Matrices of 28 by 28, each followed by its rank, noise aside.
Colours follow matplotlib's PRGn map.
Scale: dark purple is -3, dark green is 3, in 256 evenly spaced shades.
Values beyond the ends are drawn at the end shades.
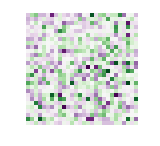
eight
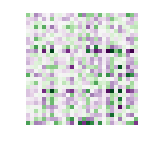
three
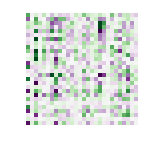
four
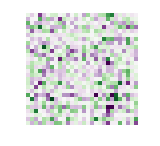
six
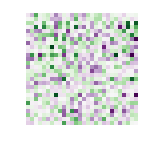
eight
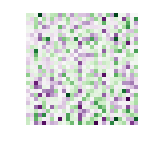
six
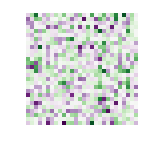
eight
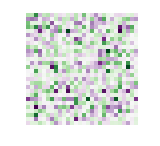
six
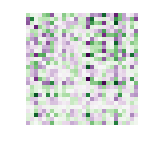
three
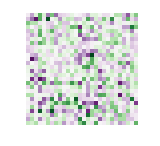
eight
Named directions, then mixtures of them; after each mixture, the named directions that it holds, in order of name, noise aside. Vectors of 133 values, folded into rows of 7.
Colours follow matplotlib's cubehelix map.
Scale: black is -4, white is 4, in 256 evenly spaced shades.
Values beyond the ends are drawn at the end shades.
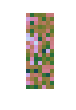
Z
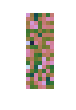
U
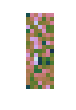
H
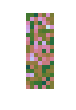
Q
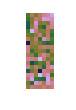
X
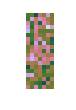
Q.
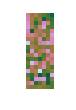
X.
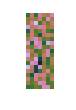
H, U.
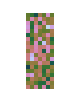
Q.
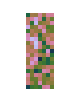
H, Z.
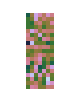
U, X.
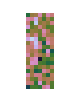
H, Z.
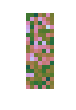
Q.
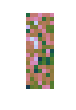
H, Z.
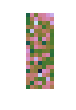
H, X.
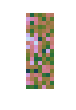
Z.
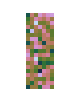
H, X.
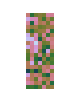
Z.
